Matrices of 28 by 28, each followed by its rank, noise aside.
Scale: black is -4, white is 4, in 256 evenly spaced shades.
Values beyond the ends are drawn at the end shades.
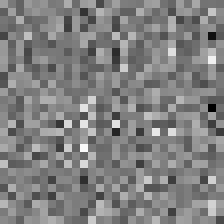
five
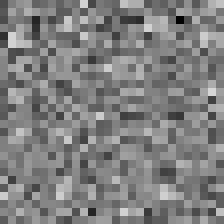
six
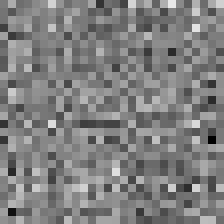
five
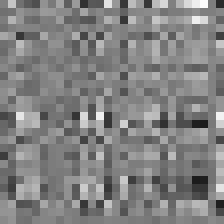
two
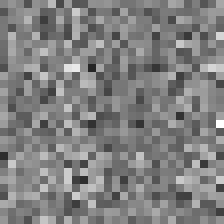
six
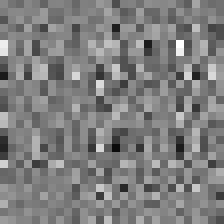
four
